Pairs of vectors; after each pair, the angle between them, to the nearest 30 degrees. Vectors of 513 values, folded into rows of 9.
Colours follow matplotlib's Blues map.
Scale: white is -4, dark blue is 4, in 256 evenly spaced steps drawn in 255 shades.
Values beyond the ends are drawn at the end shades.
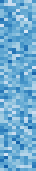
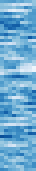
90 degrees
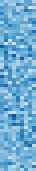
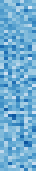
30 degrees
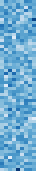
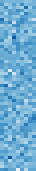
150 degrees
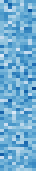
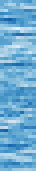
90 degrees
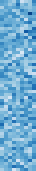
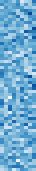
30 degrees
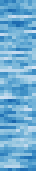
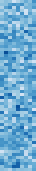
120 degrees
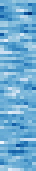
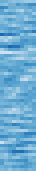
60 degrees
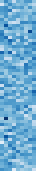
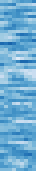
90 degrees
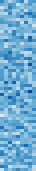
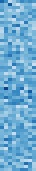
60 degrees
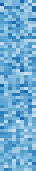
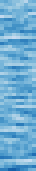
90 degrees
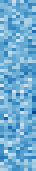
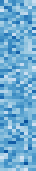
120 degrees
